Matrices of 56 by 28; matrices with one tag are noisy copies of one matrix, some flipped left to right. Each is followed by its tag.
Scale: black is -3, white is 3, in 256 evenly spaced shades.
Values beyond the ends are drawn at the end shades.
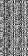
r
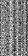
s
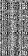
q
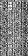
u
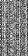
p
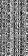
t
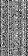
p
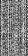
p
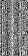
q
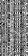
t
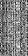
u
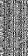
r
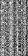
s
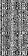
q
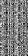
t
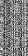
r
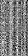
s
